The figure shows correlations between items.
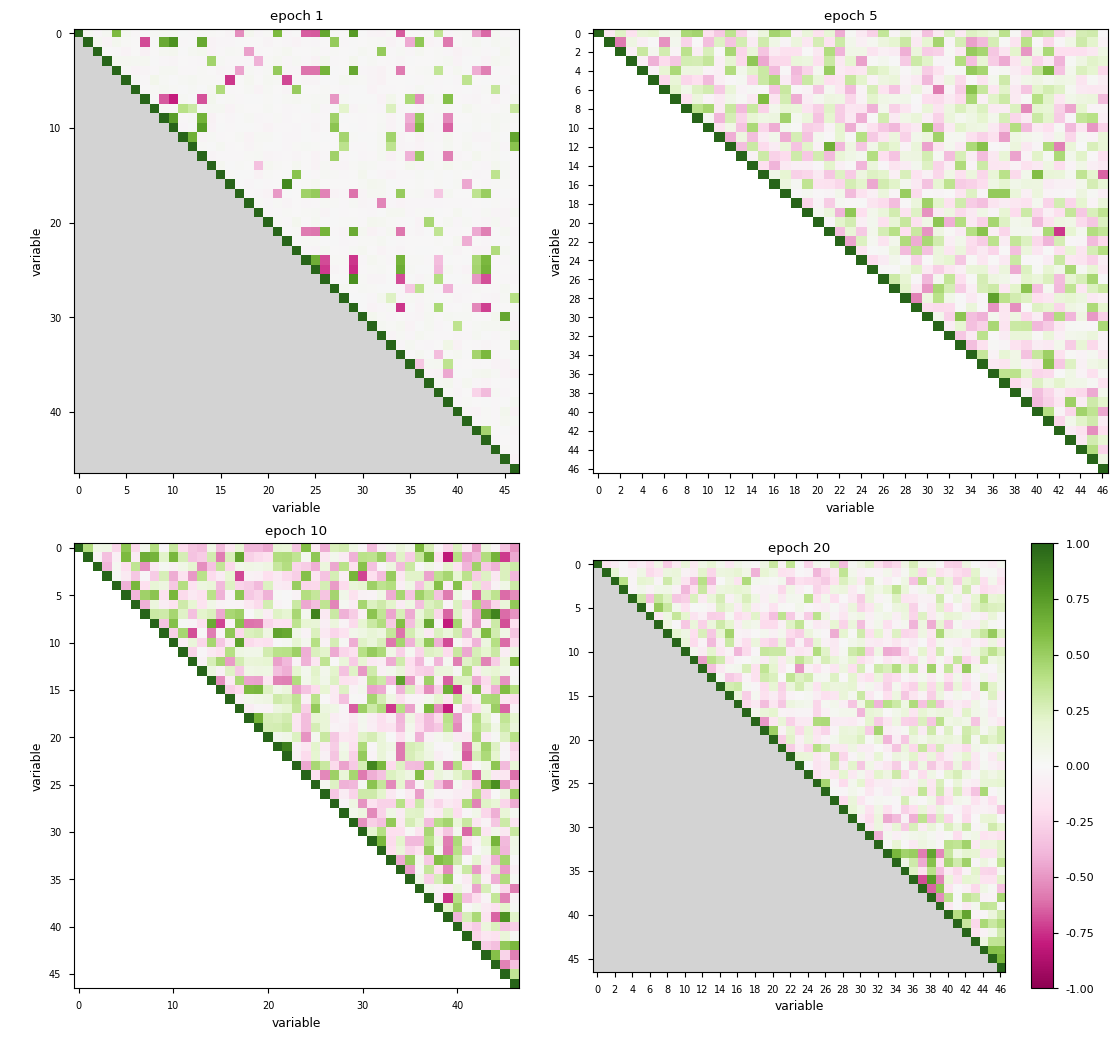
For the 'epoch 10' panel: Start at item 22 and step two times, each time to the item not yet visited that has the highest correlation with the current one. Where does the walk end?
9
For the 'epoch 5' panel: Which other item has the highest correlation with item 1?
31
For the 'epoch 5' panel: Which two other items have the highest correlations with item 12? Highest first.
21, 35
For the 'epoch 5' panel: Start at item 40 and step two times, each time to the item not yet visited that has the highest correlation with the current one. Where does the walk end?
7
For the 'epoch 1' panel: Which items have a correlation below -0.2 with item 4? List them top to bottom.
17, 24, 25, 34, 42, 43
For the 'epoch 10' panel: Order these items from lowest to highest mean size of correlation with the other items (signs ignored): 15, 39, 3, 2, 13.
13, 2, 3, 15, 39
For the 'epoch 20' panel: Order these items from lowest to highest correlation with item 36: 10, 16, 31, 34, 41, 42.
41, 10, 31, 42, 34, 16
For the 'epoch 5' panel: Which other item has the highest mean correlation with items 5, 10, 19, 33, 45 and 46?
23
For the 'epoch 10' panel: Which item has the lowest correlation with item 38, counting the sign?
17
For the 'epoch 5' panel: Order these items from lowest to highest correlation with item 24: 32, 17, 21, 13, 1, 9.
9, 21, 17, 1, 13, 32
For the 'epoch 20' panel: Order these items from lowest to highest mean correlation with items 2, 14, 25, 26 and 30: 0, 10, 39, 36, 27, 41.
36, 27, 0, 41, 10, 39
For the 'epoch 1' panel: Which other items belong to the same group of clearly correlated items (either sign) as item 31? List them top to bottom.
40
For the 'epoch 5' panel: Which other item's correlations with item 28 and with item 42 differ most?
36
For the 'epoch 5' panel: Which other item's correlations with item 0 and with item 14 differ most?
16
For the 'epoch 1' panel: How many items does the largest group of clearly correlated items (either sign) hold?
12
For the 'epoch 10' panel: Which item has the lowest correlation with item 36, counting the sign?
46
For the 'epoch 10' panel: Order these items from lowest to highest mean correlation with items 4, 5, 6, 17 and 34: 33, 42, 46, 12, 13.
33, 42, 13, 46, 12
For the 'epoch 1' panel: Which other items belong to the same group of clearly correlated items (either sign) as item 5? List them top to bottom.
16, 22, 41
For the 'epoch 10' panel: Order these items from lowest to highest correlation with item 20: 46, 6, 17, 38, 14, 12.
14, 17, 38, 12, 6, 46
